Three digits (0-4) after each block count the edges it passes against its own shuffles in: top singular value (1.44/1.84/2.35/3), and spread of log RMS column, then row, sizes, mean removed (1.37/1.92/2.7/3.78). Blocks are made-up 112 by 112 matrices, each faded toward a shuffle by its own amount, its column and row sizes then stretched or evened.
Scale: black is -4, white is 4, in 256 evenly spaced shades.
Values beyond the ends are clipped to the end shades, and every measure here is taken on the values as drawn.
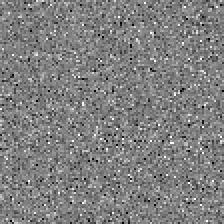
0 0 1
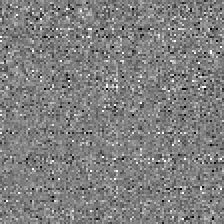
0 2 3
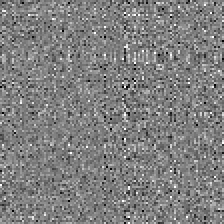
3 3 1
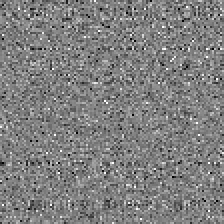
3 0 2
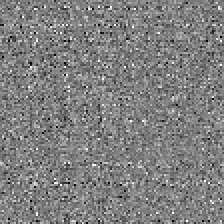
1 2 3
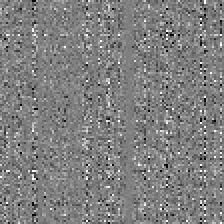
2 4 2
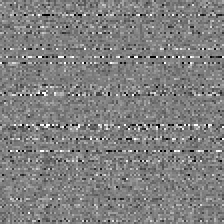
2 0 4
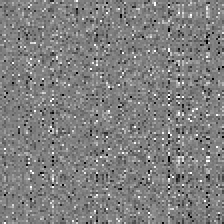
3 3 0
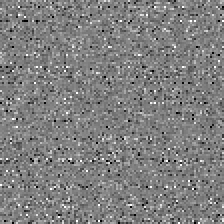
0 0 3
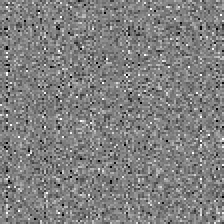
3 2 0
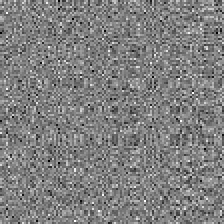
4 2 0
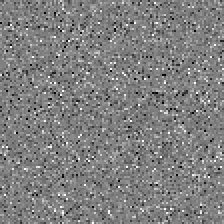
0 0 1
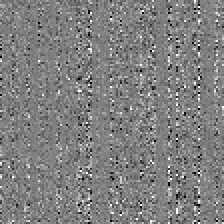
2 4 1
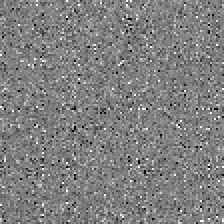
2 2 1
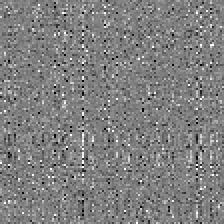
3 3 1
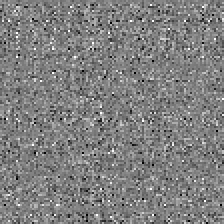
0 2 3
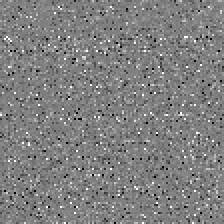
0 0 2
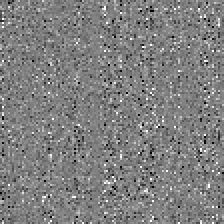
0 3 1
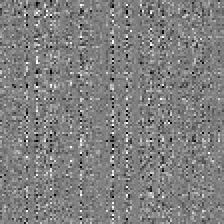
3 4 2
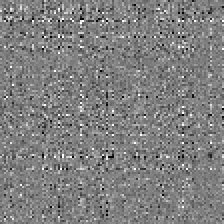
3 3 3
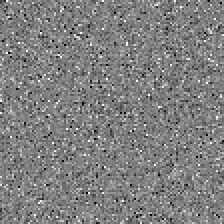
0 0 0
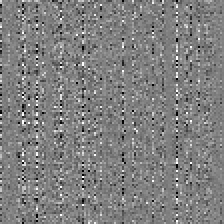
3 4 1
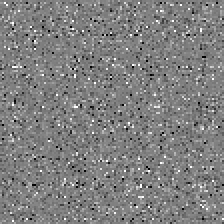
0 1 2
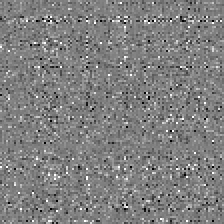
2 2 3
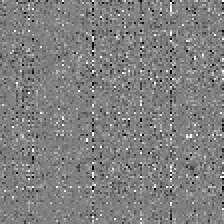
3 3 2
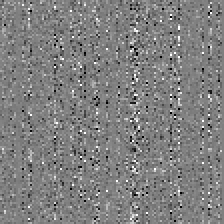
0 4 0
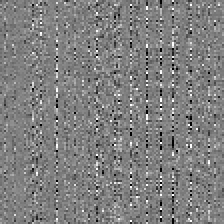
3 4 0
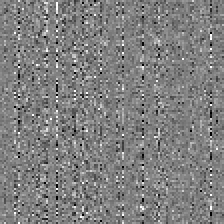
3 4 0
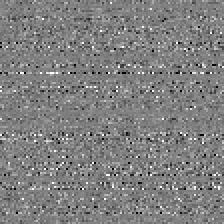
0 0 4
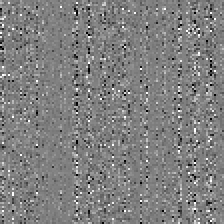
1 4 1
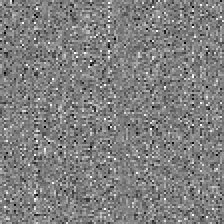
2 3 0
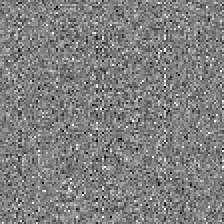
3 2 0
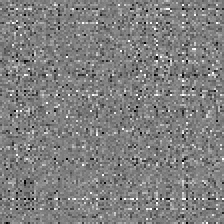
3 2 3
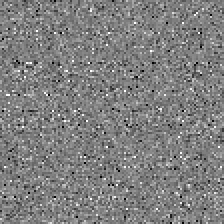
0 0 2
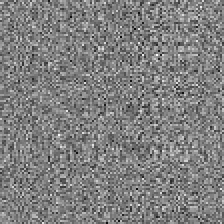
3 2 0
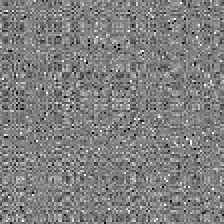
4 1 1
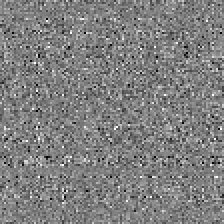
2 1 3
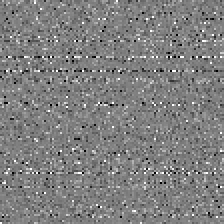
3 0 3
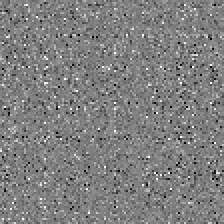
1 2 2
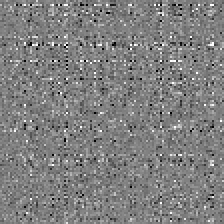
3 3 3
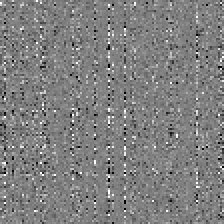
2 4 2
